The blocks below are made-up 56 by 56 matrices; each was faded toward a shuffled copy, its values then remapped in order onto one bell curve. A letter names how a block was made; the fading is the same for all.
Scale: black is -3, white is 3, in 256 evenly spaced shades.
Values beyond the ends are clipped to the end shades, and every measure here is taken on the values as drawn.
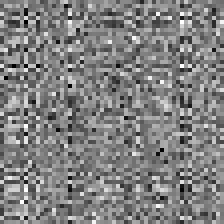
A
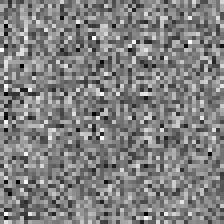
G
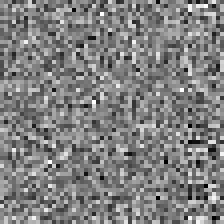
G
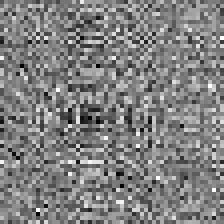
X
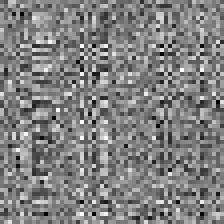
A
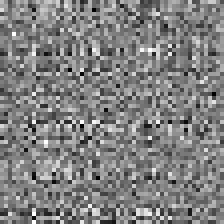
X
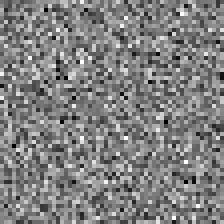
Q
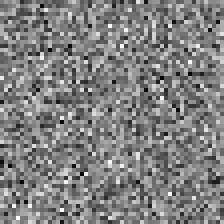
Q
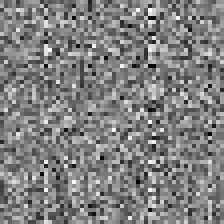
G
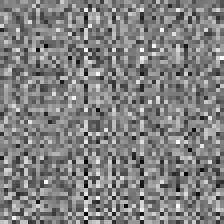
A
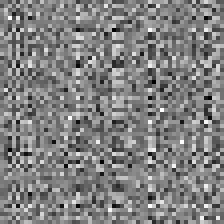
A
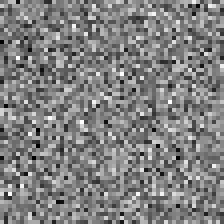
Q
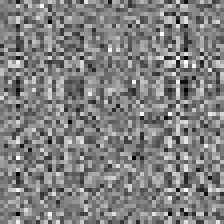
A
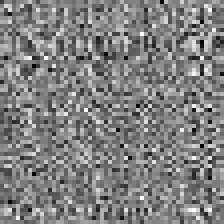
X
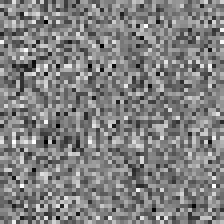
G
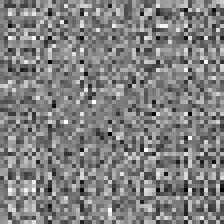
A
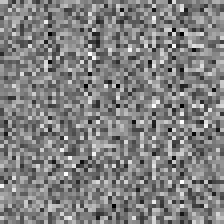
G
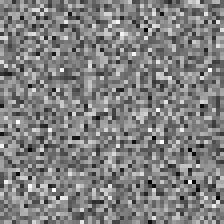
Q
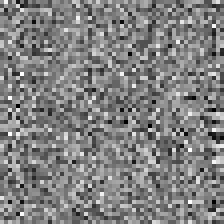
G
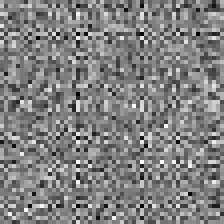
A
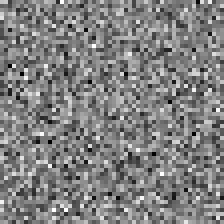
Q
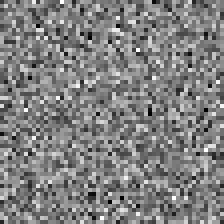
Q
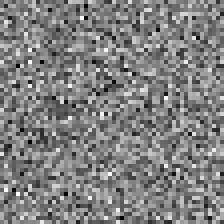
Q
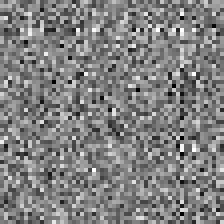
G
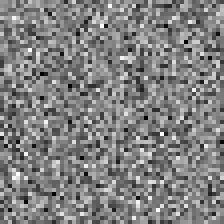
Q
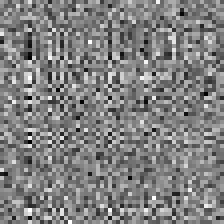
A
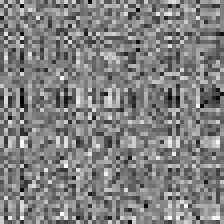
A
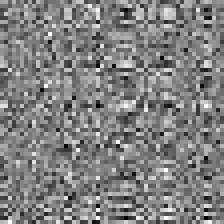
A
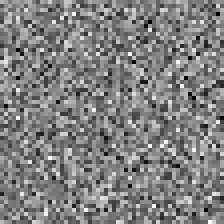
Q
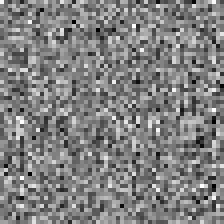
G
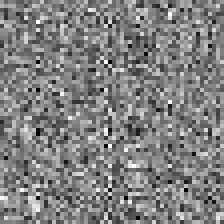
G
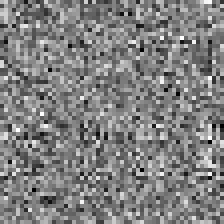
G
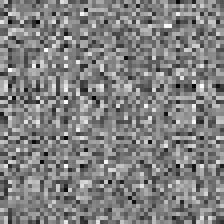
X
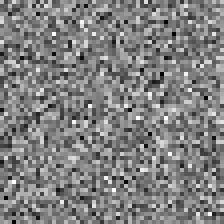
Q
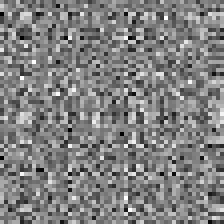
X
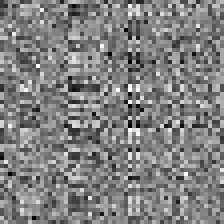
A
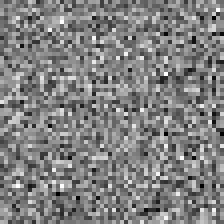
G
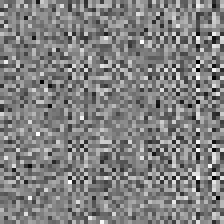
A
